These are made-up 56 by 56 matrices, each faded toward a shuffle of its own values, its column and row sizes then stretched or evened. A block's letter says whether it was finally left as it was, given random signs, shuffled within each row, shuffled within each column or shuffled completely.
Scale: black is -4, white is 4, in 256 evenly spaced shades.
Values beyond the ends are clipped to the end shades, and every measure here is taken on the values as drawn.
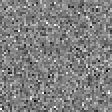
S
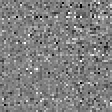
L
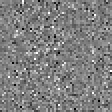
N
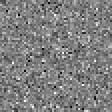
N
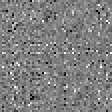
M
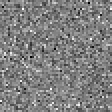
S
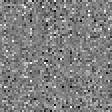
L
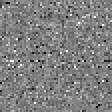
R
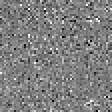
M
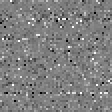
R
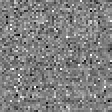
M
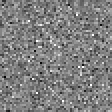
S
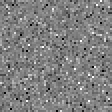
S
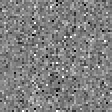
N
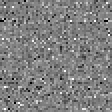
R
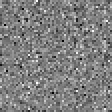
N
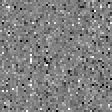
N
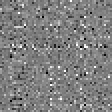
M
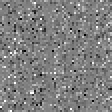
N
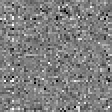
M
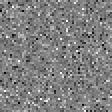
S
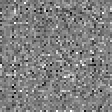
L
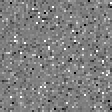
S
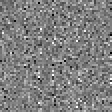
N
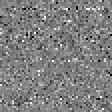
R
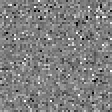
R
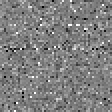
R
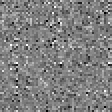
M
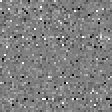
R
